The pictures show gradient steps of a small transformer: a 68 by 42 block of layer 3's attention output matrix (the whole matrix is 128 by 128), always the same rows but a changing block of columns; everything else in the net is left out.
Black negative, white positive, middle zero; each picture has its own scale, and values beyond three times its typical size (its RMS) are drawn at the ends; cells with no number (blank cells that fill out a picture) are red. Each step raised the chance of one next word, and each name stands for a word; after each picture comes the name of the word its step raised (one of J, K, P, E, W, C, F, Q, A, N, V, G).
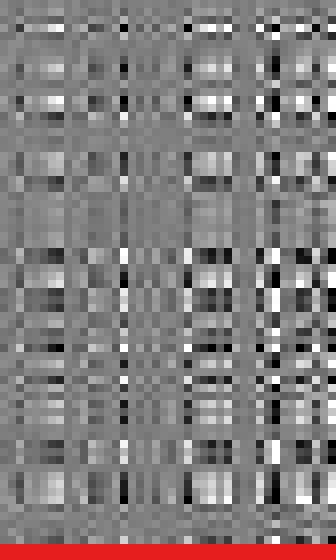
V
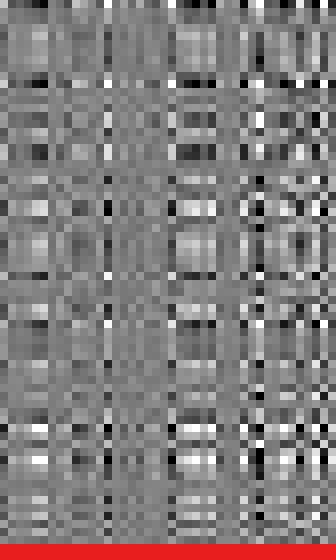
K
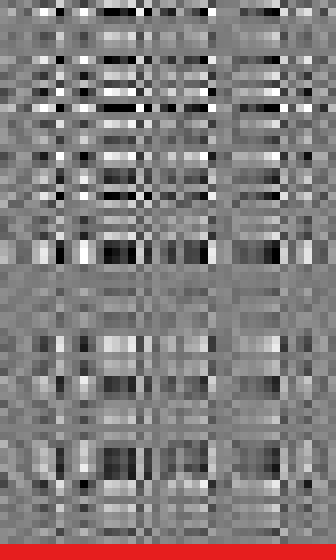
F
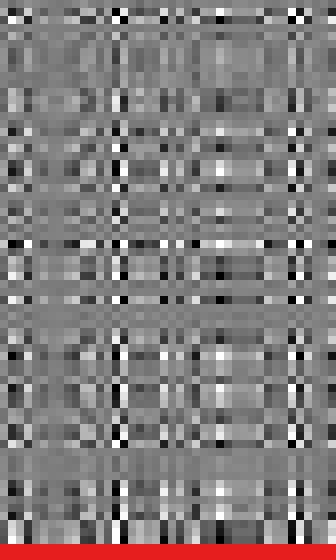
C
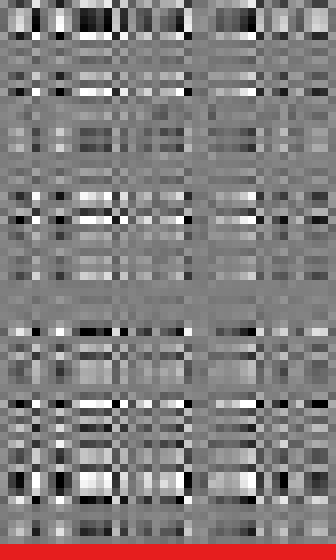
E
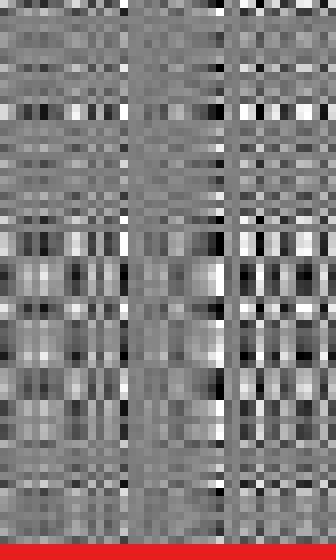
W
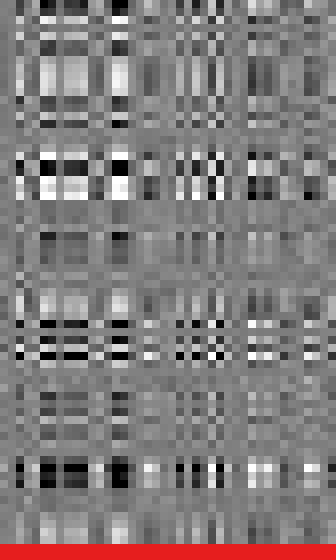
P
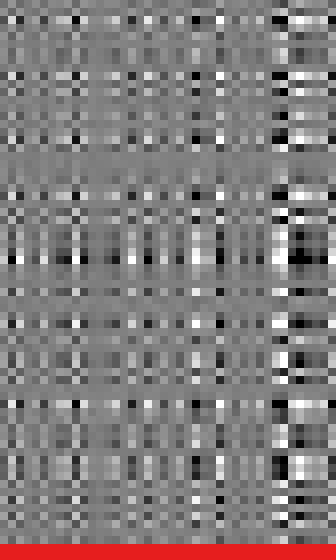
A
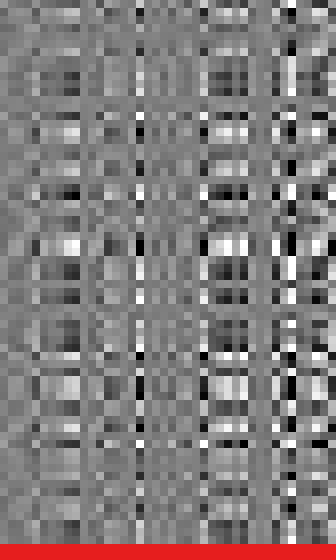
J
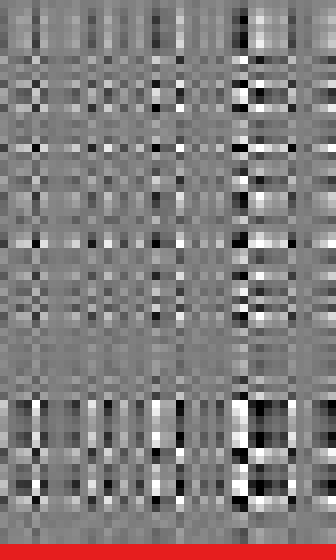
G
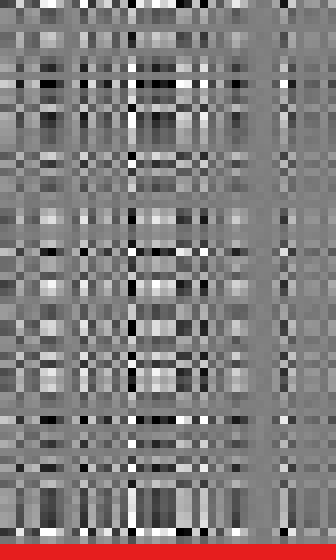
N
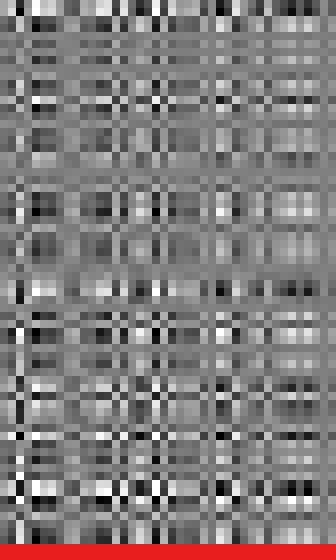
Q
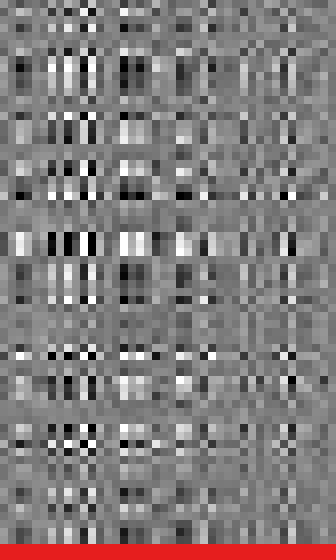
J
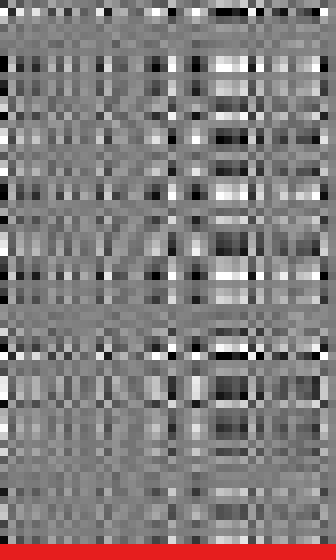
J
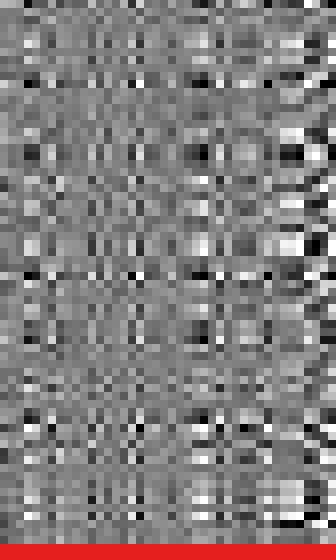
K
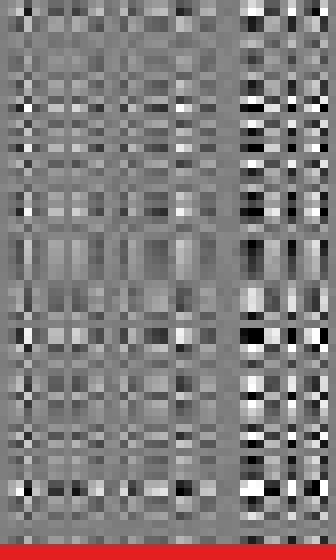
Q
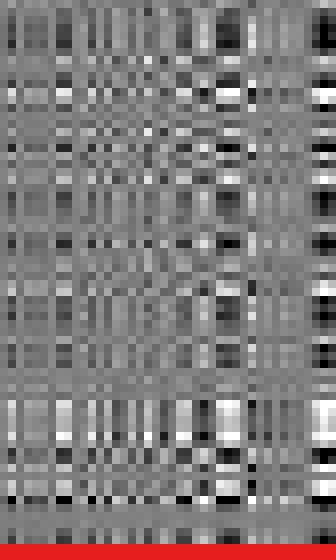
G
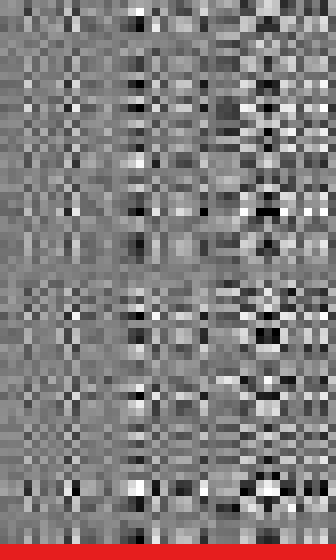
Q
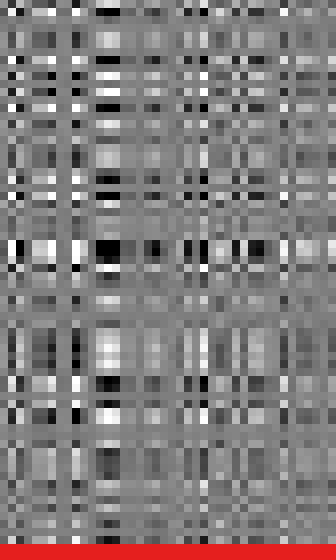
F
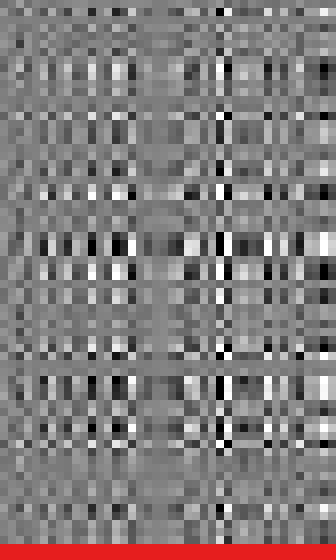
J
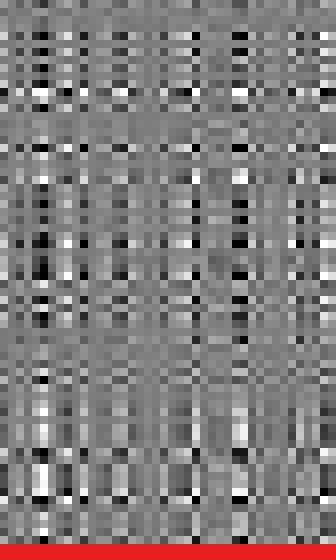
G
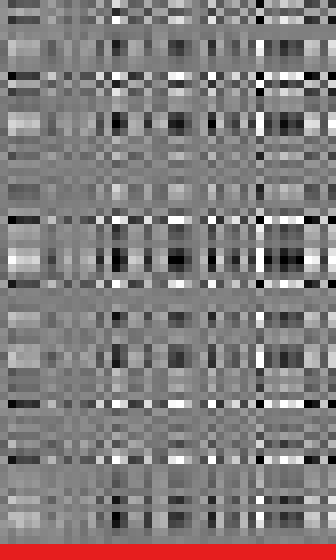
A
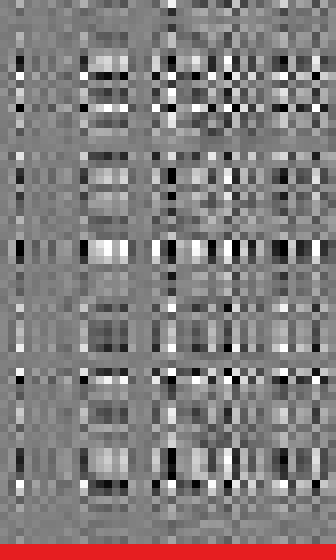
F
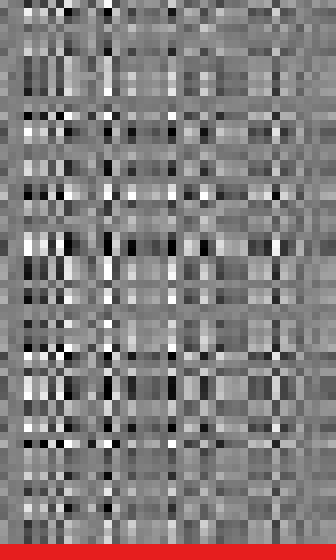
J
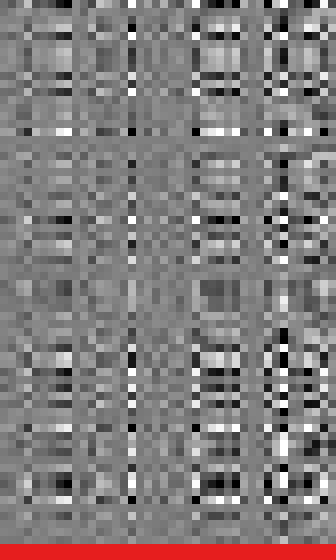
E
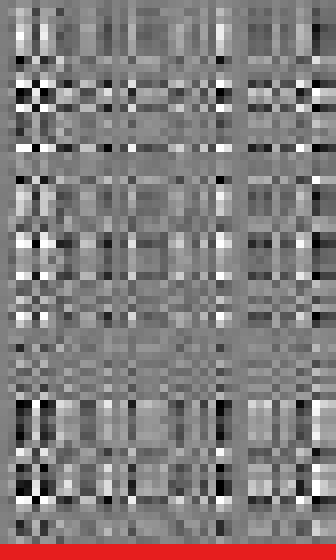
G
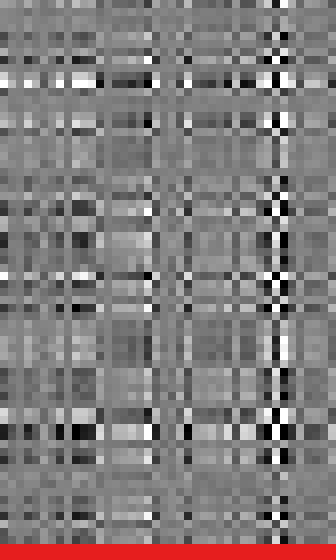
K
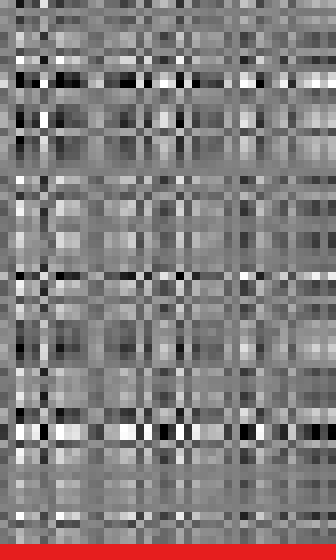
K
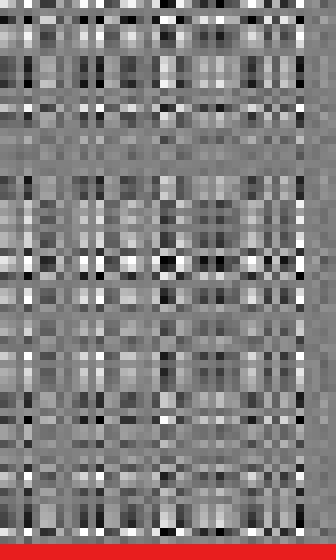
N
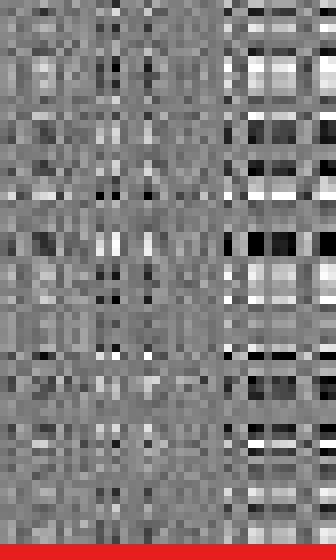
J
